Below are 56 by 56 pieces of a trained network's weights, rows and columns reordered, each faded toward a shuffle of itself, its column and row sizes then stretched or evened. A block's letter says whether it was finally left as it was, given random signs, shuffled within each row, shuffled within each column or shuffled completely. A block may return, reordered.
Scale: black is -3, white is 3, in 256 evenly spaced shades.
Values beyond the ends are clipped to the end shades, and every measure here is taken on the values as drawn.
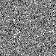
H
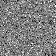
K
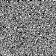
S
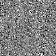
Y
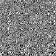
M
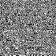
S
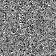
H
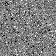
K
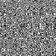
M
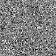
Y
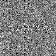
Y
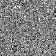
Y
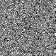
H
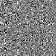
M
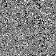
Y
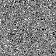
S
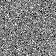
K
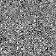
Y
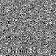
M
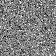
K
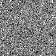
H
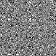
M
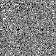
Y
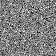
K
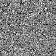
S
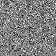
S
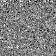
S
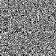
M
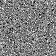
K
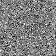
S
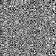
M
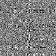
M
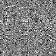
M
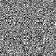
M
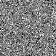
H
